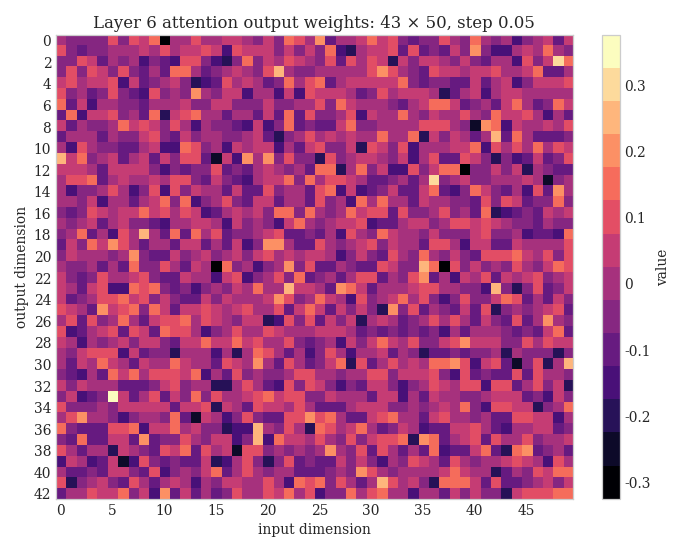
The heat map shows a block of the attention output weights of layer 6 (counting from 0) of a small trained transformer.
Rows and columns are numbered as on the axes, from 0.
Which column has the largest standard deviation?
42
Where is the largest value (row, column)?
33, 5
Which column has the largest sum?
22
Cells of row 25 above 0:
26
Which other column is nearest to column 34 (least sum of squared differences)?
14
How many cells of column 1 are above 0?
13
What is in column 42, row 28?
0.05
